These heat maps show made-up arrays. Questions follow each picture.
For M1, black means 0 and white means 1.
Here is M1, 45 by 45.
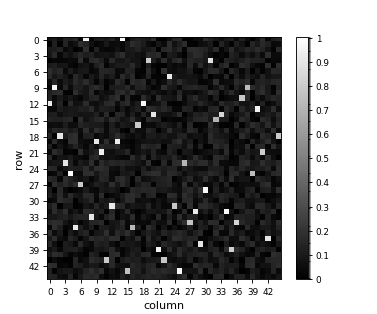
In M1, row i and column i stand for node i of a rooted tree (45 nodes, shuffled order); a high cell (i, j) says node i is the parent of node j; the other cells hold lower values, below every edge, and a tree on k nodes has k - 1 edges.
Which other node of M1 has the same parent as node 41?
10
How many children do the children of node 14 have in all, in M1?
1
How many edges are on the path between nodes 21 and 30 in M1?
7
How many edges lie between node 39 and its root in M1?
2
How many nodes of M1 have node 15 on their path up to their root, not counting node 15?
7
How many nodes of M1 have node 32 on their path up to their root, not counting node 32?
6
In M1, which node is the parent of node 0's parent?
31
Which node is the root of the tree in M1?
43
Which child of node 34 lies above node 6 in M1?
27
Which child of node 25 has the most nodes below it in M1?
4
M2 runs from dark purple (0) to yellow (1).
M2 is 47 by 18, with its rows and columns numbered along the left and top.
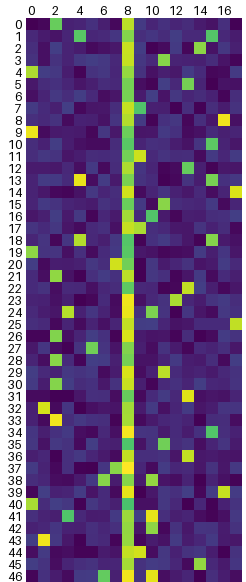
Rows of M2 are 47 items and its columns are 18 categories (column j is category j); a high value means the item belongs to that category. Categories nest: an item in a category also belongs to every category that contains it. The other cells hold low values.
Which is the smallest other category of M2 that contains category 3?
10
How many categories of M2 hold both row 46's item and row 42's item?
2
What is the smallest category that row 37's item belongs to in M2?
7
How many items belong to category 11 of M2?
4
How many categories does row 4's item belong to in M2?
2
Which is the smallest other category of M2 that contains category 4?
15
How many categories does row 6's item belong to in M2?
1
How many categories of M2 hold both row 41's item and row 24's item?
3
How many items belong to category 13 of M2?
5
